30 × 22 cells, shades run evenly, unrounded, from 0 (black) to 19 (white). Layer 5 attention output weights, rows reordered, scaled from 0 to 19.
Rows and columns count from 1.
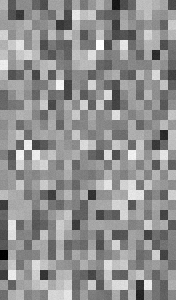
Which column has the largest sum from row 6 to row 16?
10
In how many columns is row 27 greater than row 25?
14
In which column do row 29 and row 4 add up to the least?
18
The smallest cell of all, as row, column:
26, 1
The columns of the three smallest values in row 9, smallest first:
9, 15, 22
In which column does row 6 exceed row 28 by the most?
12
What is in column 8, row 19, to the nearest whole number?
8
